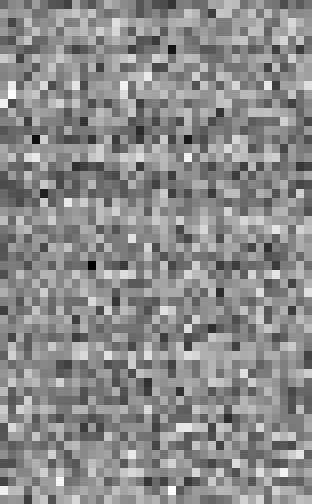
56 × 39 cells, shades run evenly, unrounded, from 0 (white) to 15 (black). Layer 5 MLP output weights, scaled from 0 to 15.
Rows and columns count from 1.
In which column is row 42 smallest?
31
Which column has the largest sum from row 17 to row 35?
1
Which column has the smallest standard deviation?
3
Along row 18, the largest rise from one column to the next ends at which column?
25
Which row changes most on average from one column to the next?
10
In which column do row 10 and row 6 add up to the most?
35
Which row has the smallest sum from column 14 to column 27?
40
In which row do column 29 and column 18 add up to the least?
17
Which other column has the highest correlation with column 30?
14
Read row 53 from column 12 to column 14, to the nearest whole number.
3 7 5
